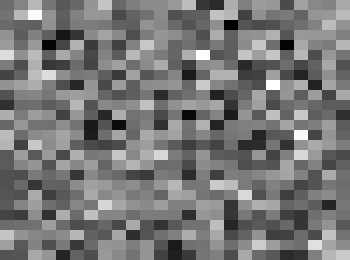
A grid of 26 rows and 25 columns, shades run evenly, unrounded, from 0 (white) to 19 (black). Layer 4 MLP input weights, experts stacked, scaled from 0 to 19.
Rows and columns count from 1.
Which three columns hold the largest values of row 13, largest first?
9, 7, 16
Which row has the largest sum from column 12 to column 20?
15
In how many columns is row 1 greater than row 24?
9
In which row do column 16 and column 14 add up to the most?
18
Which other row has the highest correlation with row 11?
21
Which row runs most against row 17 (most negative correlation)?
4
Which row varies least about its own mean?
17
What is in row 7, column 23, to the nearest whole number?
12
